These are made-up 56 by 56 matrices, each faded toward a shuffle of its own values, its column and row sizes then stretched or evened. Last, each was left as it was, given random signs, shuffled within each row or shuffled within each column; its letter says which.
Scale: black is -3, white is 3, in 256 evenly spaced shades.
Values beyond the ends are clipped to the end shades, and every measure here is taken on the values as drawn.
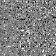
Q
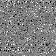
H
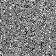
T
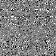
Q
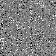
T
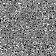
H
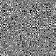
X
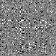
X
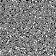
H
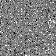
T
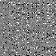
X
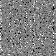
T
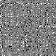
X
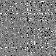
Q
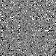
Q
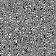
T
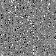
T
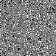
T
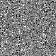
T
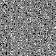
T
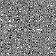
Q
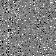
T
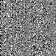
T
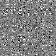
Q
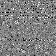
H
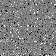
H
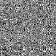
X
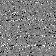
H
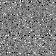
H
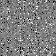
Q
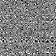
X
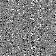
T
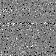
H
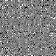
X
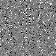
T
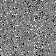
T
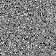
H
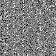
T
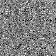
H
